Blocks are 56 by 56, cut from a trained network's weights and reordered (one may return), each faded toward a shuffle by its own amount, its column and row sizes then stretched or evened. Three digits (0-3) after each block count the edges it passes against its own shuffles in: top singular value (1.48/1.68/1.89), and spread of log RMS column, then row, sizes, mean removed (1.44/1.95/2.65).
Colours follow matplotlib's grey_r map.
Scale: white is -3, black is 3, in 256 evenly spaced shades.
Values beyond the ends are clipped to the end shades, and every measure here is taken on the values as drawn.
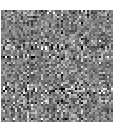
2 2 2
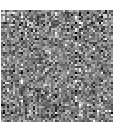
2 2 1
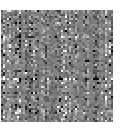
2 3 2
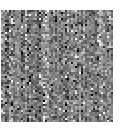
1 2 0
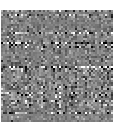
2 2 3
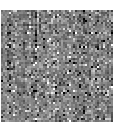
0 2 1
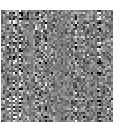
3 3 1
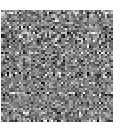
2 0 3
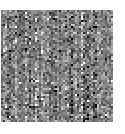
2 2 1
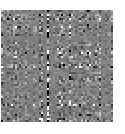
2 3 2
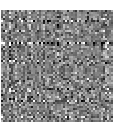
3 2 2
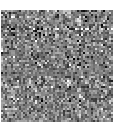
0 1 2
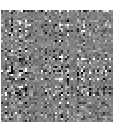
0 3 3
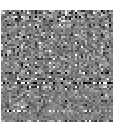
0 1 3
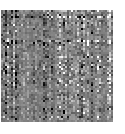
3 3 2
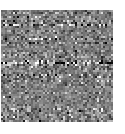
1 0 3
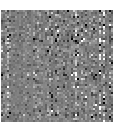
0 3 1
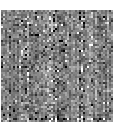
2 2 1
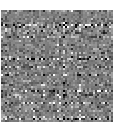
0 1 3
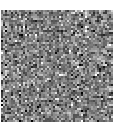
0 1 0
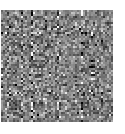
3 2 1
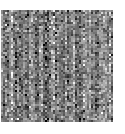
3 2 0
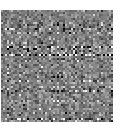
3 2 3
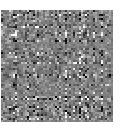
3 3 3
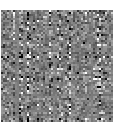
0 3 2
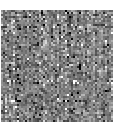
0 1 1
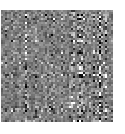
3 3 2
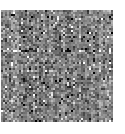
1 0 1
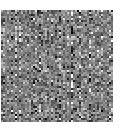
1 3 0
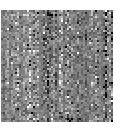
2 3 0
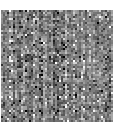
2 2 0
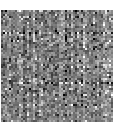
2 1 2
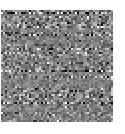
1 0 3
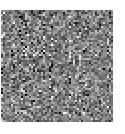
0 2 0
